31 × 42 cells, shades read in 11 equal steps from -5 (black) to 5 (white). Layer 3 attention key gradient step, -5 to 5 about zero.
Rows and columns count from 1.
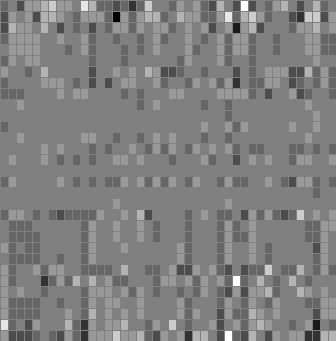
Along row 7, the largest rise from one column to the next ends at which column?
39
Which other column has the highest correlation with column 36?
19
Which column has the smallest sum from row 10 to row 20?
30
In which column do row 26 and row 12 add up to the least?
6
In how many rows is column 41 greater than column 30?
16
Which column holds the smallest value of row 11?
29
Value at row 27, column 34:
2
